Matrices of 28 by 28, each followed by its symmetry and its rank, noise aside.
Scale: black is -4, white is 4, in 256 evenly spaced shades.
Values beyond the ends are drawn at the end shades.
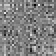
no symmetry, rank six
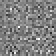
no symmetry, rank six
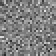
no symmetry, rank six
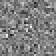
no symmetry, rank eight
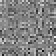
no symmetry, rank six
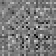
symmetric, rank four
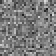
no symmetry, rank eight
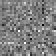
antisymmetric, rank six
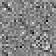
symmetric, rank eight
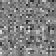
antisymmetric, rank six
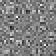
symmetric, rank six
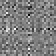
antisymmetric, rank four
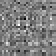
antisymmetric, rank four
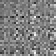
no symmetry, rank four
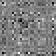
symmetric, rank four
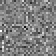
no symmetry, rank eight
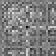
symmetric, rank four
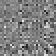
antisymmetric, rank four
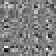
no symmetry, rank four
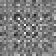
symmetric, rank four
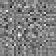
antisymmetric, rank four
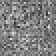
no symmetry, rank eight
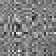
no symmetry, rank four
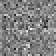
no symmetry, rank eight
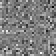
no symmetry, rank eight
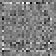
no symmetry, rank four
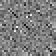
symmetric, rank eight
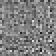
antisymmetric, rank six
